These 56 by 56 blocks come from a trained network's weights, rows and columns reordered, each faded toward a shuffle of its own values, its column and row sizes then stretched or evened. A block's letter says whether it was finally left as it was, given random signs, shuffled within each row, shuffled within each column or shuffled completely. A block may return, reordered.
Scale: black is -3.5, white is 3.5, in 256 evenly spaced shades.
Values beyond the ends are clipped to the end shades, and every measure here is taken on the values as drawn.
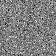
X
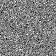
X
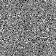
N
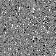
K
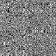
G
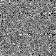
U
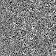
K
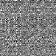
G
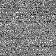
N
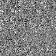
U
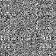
G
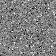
X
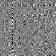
G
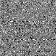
N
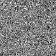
U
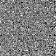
U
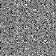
G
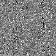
K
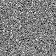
X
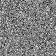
X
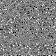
N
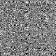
G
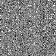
K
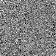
K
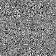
U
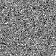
N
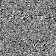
N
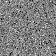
X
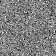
X
